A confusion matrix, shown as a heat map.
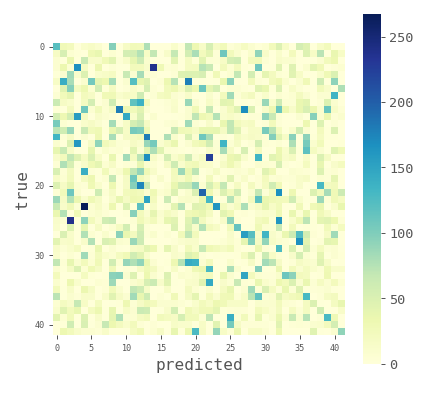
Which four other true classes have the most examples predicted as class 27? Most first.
9, 33, 23, 15
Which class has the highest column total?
12
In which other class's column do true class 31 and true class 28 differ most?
35
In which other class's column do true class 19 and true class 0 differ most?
11
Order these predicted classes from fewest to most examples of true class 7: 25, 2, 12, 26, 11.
26, 11, 2, 12, 25
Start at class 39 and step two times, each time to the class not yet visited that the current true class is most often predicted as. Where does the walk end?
2
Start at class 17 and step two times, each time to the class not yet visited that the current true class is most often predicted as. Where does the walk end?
24
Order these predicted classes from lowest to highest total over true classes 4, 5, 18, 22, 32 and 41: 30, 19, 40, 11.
30, 40, 11, 19
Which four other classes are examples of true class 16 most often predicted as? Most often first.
22, 13, 29, 10
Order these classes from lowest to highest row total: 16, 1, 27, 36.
36, 1, 27, 16
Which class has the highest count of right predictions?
21
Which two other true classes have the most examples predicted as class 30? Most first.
27, 12
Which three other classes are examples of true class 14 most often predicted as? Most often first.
3, 24, 36
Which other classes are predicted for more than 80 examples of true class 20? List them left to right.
11, 12, 38
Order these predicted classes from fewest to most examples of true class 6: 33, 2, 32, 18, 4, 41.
33, 18, 4, 32, 41, 2
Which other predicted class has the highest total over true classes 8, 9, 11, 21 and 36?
32
